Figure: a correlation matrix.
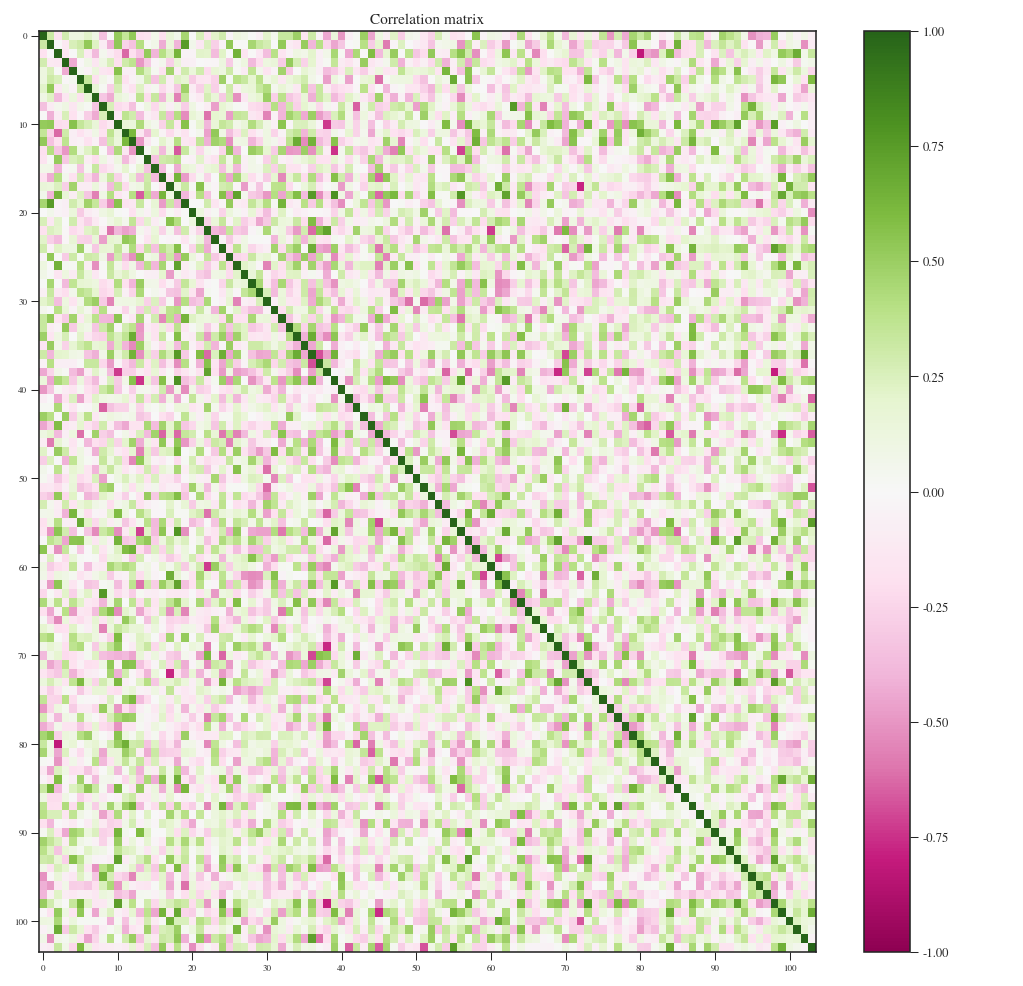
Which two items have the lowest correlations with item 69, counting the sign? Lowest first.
38, 22
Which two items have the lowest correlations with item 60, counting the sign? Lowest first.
22, 38
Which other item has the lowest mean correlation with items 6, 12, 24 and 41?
70
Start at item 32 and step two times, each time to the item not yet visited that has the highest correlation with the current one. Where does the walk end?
1
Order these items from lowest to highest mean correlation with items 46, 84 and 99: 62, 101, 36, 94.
101, 94, 36, 62
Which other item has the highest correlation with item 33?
87
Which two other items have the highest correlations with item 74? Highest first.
61, 89
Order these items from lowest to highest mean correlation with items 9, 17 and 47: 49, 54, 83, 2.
54, 83, 2, 49
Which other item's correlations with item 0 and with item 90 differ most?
43
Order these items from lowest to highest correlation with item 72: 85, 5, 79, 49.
85, 5, 79, 49
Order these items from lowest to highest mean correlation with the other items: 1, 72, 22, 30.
22, 72, 30, 1
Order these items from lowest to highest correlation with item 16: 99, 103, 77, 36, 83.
77, 83, 36, 103, 99
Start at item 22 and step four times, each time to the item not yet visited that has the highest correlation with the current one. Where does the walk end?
42
